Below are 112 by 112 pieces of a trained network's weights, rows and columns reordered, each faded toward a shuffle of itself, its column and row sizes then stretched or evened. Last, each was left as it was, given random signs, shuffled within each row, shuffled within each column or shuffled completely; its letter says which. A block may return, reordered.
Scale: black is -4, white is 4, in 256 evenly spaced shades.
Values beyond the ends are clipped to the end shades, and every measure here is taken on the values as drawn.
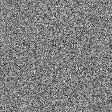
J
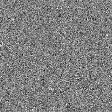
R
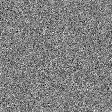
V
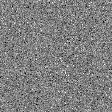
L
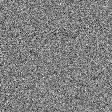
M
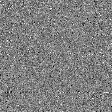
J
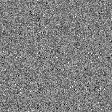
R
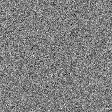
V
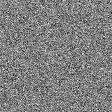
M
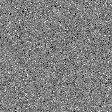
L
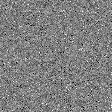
L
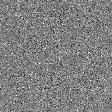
J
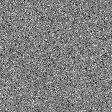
M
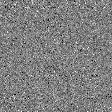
J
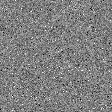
V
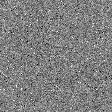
L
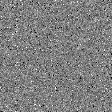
R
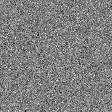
V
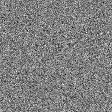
V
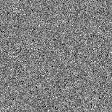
R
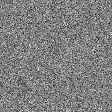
J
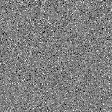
R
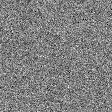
M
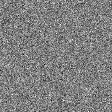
V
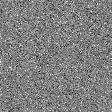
L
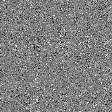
J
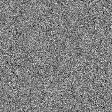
L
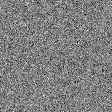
M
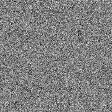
J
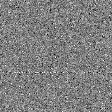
J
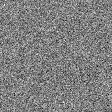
M
